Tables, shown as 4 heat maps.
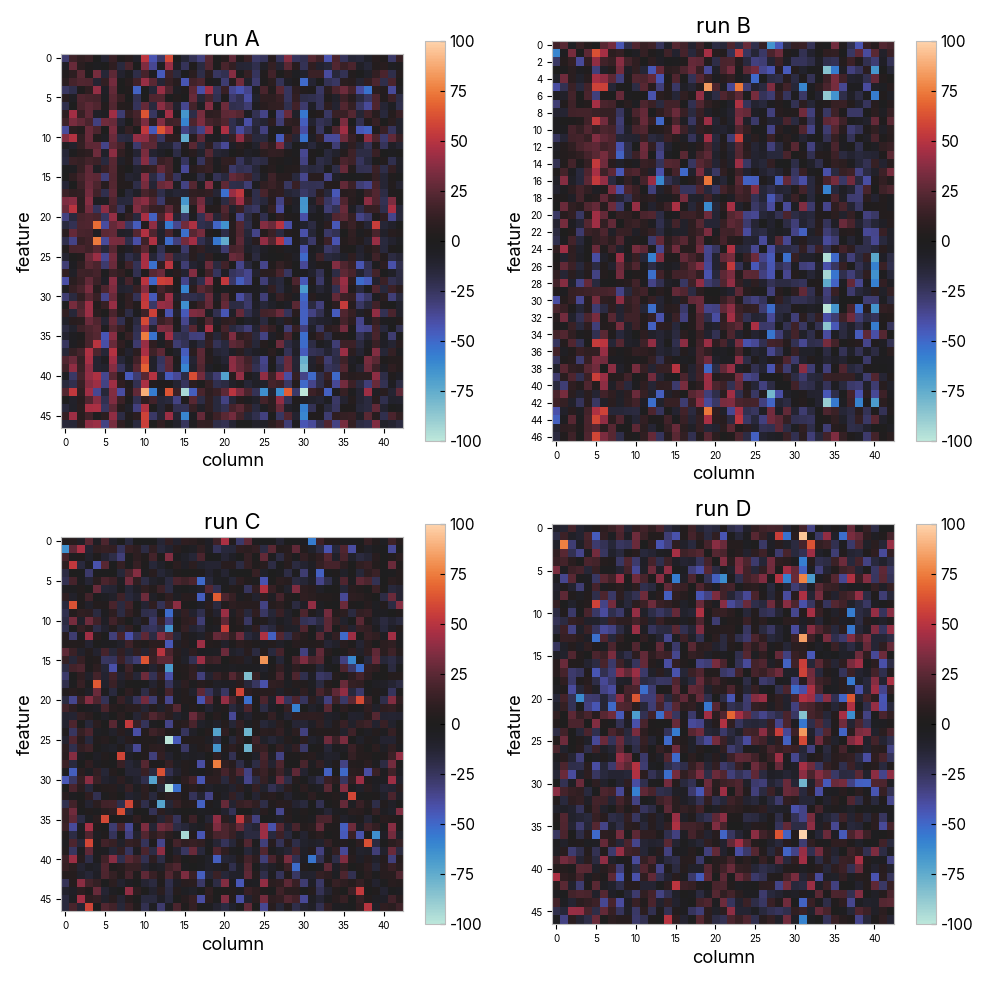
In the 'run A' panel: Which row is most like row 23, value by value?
21
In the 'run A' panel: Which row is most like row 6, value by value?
16
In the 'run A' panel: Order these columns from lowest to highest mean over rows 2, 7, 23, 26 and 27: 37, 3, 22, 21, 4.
37, 22, 21, 3, 4
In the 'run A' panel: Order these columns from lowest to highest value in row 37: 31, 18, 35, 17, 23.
31, 23, 18, 17, 35
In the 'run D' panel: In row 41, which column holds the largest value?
0
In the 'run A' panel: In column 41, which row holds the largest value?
19
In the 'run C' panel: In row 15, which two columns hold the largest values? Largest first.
25, 10
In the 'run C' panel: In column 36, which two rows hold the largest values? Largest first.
32, 12
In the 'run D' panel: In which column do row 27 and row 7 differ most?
15
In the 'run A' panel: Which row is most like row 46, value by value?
41
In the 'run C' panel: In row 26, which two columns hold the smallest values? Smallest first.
23, 19
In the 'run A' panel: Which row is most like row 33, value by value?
13
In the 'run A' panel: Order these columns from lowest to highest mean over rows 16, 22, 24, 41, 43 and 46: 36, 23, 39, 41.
23, 41, 36, 39
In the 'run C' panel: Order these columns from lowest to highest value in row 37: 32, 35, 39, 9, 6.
39, 35, 6, 9, 32
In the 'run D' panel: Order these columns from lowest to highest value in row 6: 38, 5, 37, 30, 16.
5, 16, 38, 30, 37
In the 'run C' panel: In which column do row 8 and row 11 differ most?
13
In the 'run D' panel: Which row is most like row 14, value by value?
11
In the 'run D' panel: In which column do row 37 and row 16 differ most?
31
